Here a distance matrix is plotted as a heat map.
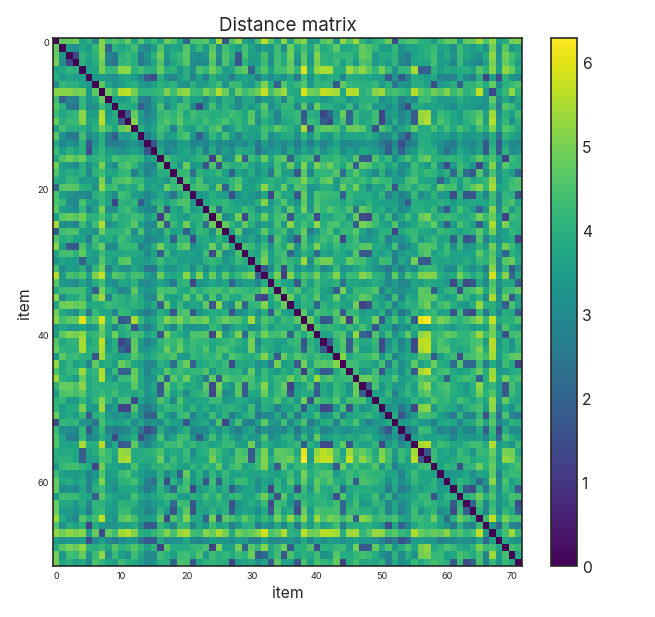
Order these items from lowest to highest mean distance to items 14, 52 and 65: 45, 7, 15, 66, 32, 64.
15, 66, 64, 45, 32, 7
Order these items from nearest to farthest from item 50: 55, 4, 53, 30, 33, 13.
55, 53, 13, 33, 30, 4
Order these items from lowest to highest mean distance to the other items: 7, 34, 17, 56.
17, 34, 56, 7
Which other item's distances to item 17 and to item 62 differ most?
65
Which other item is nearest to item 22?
9
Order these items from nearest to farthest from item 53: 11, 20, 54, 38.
54, 11, 38, 20
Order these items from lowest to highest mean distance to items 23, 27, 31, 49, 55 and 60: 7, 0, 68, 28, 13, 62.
68, 13, 28, 62, 0, 7
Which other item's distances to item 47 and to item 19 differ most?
36
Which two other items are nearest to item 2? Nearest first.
3, 28
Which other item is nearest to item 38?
45
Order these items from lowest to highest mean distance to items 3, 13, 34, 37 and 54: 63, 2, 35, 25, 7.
2, 63, 25, 35, 7
